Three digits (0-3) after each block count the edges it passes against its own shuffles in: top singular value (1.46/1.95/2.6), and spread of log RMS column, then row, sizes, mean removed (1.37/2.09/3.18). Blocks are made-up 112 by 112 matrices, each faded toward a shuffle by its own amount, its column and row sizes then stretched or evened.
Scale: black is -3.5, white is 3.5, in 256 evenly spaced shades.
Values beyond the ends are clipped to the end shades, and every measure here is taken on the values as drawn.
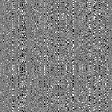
3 3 0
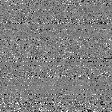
0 0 3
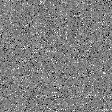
1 1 1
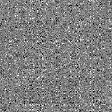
2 2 1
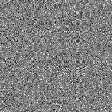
2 0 1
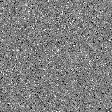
1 0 0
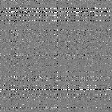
3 2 3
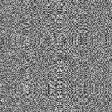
3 2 0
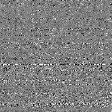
1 1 3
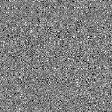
2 1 2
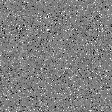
1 0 1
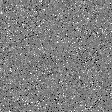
0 0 0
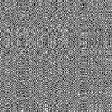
3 2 0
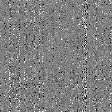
2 3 1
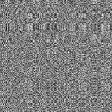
3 2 1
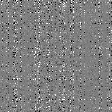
0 3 2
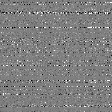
2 1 3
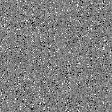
0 2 0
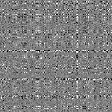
3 2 3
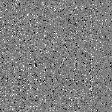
0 2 1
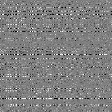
3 1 3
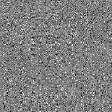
2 2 1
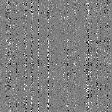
1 3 1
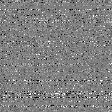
1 0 3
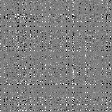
1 3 3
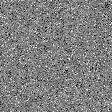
0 0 0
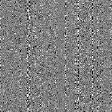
2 3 0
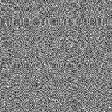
3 0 0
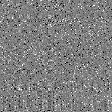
2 0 1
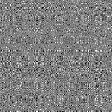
3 1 2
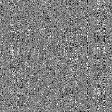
2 2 0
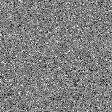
1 0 1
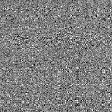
2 1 2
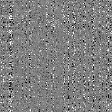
2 3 1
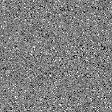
1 1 1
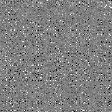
2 2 2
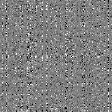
2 3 2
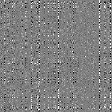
3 3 2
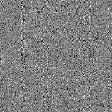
2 2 0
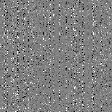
2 3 0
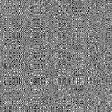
3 2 2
